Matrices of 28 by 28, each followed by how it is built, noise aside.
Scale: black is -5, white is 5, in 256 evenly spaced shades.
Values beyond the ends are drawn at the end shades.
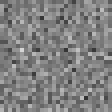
repeating columns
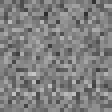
repeating columns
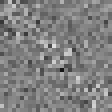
block diagonal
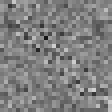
banded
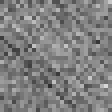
Toeplitz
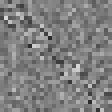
banded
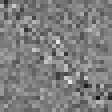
banded
